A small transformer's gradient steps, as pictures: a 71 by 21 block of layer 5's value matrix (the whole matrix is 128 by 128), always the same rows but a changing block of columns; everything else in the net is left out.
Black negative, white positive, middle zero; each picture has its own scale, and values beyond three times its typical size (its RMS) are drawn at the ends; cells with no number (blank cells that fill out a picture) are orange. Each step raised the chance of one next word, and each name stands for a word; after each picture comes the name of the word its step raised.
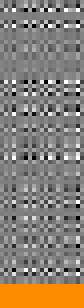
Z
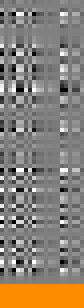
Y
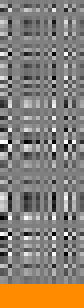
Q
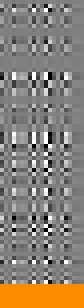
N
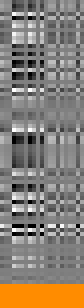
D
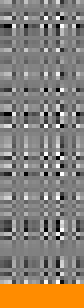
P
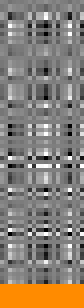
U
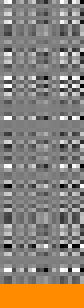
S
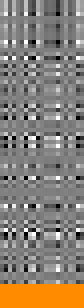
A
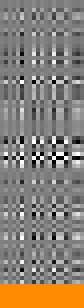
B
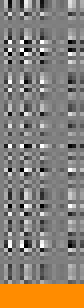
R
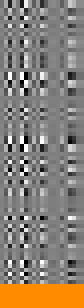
N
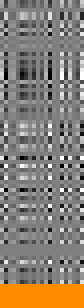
U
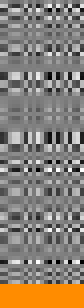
N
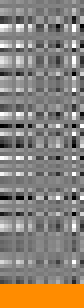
P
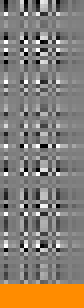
R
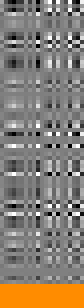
R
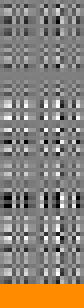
Q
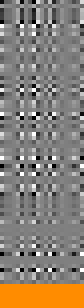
S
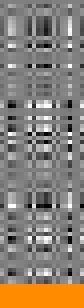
Q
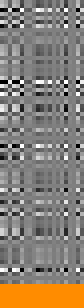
Z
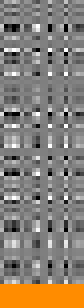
P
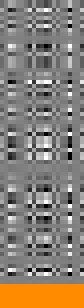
Z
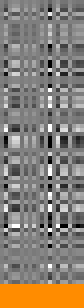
D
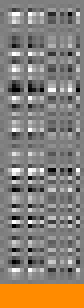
Y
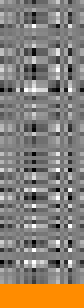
Y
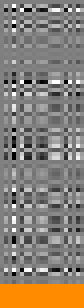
Z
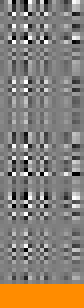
R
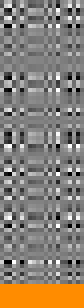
N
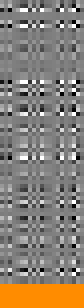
Z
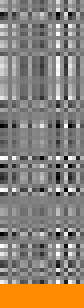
U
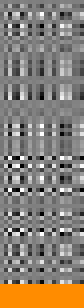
U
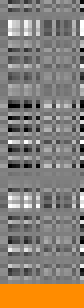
Q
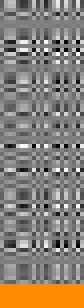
R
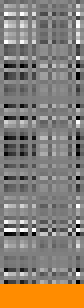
A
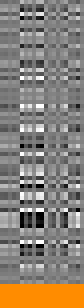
D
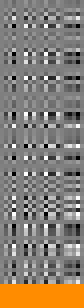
P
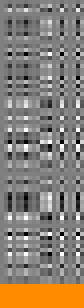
Q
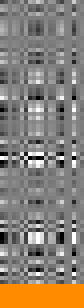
B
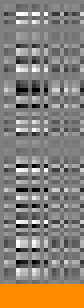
Y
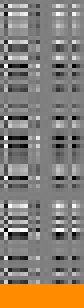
A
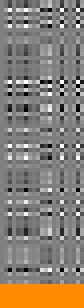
Z
